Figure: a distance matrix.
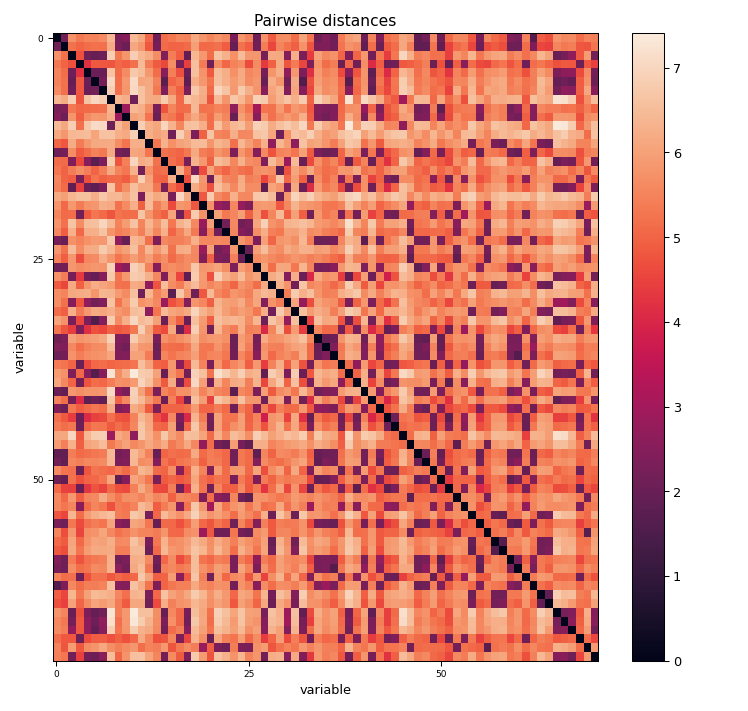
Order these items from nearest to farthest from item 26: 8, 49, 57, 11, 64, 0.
0, 8, 64, 57, 49, 11
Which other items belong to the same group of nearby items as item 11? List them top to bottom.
15, 18, 29
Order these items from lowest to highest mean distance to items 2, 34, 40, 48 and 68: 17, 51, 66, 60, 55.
55, 60, 51, 17, 66
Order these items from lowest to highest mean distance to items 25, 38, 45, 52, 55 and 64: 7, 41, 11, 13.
13, 41, 7, 11
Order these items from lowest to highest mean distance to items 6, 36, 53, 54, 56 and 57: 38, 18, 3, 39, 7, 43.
3, 43, 39, 38, 7, 18
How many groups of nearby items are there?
7
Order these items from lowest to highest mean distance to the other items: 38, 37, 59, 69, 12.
59, 37, 69, 38, 12
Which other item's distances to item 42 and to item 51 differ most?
39
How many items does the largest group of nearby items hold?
19
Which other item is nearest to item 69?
56
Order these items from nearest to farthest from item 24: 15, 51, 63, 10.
15, 51, 63, 10
